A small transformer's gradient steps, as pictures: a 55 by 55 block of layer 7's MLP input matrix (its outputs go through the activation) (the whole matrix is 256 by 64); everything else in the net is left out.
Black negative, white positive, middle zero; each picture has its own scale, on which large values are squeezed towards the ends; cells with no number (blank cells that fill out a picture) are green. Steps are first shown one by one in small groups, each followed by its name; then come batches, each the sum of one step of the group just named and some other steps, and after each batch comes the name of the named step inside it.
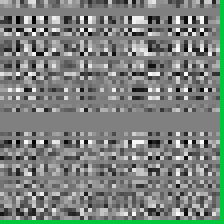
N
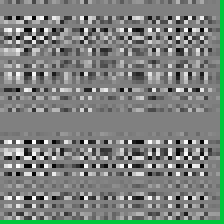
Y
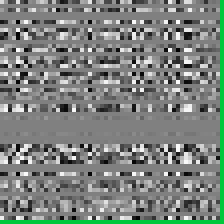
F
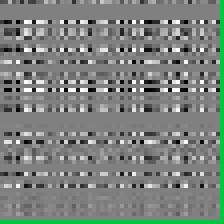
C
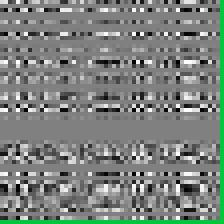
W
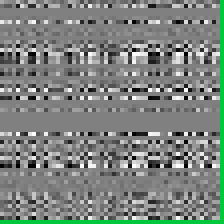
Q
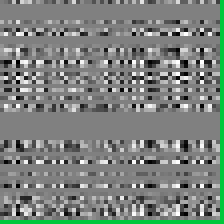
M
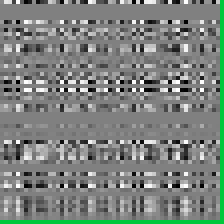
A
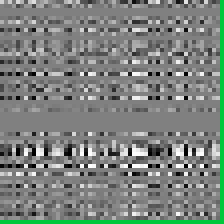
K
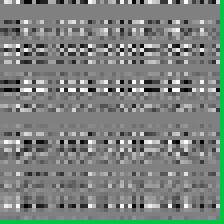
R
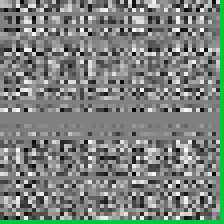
N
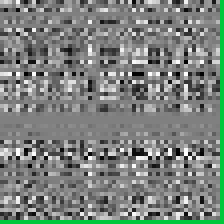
Y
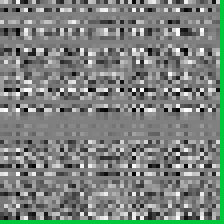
W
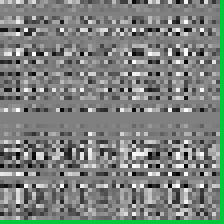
K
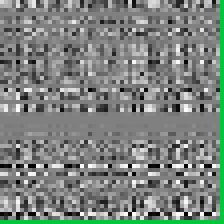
N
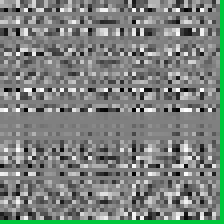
W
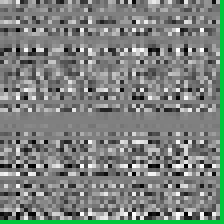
N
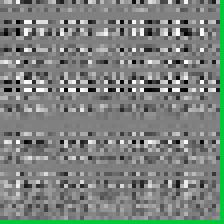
C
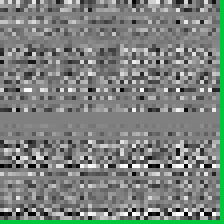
K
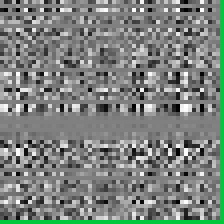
Y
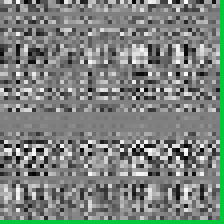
Q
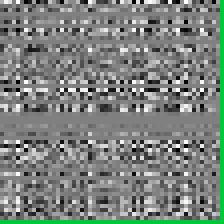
A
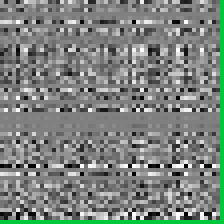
Q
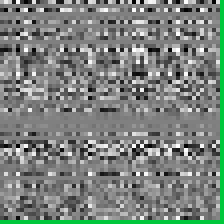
W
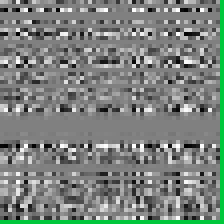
F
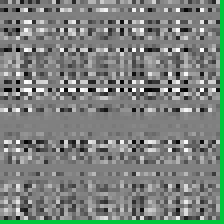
C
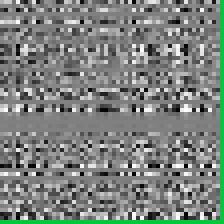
Q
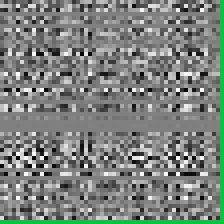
F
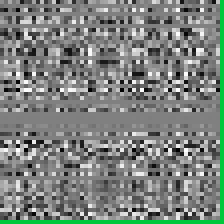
Y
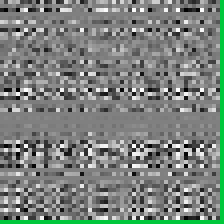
K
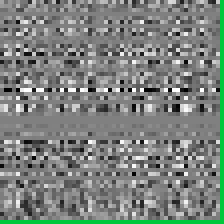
R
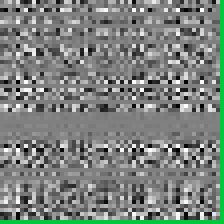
M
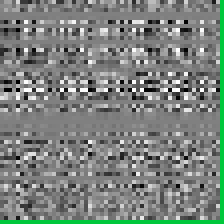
C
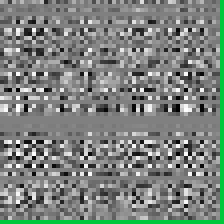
Y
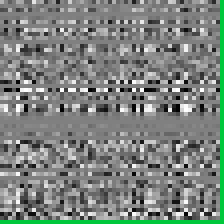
A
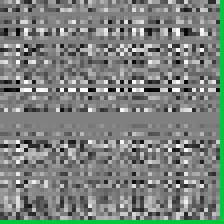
R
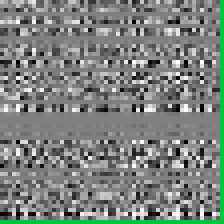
M
